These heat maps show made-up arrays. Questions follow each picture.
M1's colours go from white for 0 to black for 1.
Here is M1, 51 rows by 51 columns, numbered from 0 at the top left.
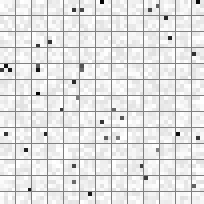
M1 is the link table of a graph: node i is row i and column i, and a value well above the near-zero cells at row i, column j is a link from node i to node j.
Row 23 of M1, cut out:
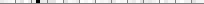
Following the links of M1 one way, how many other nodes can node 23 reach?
2
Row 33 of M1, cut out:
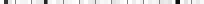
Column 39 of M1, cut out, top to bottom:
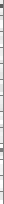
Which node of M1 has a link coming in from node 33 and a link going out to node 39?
node 1
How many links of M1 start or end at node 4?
1
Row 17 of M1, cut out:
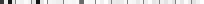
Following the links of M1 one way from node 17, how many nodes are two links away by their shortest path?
5
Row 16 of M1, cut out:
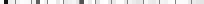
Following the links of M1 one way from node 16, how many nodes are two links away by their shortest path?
3
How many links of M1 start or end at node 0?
3
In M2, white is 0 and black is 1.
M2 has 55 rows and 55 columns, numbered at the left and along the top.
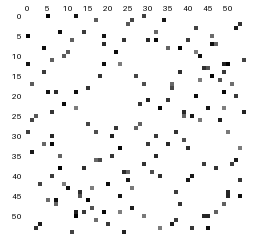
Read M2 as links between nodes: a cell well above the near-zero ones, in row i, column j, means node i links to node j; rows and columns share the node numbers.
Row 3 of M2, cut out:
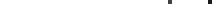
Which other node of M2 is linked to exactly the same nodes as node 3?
node 20
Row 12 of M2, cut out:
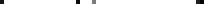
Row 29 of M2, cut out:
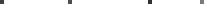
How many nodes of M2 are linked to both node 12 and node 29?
2
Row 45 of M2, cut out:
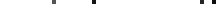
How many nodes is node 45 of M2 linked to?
4
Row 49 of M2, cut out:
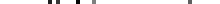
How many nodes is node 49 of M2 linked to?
5
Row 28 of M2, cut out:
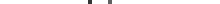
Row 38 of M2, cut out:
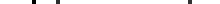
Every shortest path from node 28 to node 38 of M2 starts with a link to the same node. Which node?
node 27
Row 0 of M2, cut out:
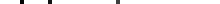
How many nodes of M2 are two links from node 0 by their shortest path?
7
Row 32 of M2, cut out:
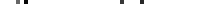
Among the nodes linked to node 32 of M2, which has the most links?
node 6
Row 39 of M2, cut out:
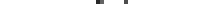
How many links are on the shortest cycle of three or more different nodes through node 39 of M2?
6
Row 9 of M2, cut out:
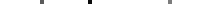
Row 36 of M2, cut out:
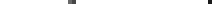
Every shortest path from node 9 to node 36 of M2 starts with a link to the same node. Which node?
node 42
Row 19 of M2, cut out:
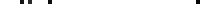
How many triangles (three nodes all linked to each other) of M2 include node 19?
1
